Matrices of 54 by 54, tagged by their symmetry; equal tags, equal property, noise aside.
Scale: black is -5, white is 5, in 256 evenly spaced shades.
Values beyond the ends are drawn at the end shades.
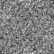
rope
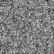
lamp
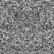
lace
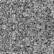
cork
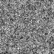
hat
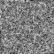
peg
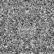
lace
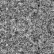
cork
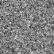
lamp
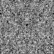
lace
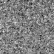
hat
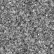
rope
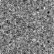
cork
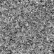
lamp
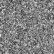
lamp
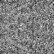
cork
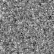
lamp
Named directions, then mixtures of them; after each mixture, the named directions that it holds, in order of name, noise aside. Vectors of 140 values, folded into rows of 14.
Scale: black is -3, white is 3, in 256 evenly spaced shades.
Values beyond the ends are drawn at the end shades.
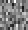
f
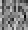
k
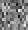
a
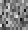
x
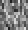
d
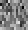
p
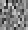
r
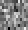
d, r, x.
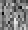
a, d, k.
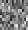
a, f, r.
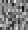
f.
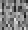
d, k.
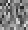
a, p.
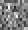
d, r, x.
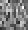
p.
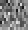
p.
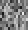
a, d, f.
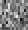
x.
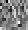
p, r.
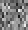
a.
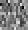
p.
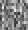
d, k.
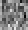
k, p.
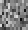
x.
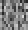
d, f, k.
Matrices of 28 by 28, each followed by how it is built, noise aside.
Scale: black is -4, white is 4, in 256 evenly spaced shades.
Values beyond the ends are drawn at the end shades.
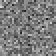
noise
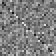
diagonal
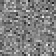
low rank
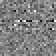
uneven rows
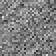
Hankel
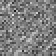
Hankel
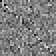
diagonal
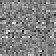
uneven rows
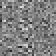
low rank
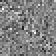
banded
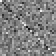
diagonal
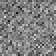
Hankel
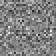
low rank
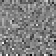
uneven rows
